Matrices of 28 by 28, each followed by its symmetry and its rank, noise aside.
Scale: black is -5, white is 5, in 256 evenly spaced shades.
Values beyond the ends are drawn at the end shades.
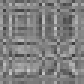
antisymmetric, rank two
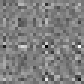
symmetric, rank two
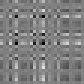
symmetric, rank one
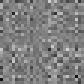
symmetric, rank two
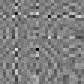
antisymmetric, rank two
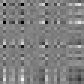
symmetric, rank one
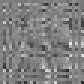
no symmetry, rank three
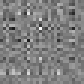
antisymmetric, rank two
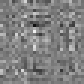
no symmetry, rank three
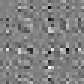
antisymmetric, rank two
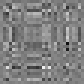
antisymmetric, rank two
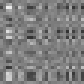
no symmetry, rank one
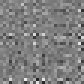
symmetric, rank two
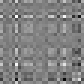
symmetric, rank one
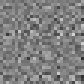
no symmetry, rank three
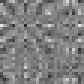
no symmetry, rank two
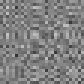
symmetric, rank two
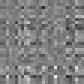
antisymmetric, rank two
